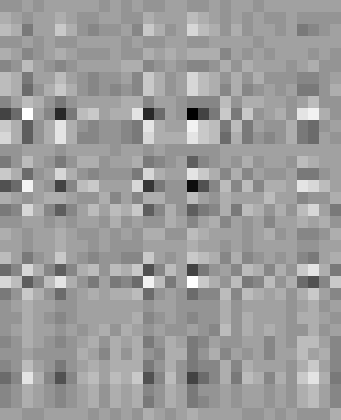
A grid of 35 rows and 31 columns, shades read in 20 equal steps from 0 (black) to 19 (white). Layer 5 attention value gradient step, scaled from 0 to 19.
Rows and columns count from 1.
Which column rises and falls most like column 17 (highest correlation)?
20
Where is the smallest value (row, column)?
10, 18
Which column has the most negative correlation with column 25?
16
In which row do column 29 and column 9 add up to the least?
24
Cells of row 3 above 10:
26
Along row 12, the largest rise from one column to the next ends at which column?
14
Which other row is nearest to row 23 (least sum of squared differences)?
32
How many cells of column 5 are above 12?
5
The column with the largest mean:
29
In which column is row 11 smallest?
3
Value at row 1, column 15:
11
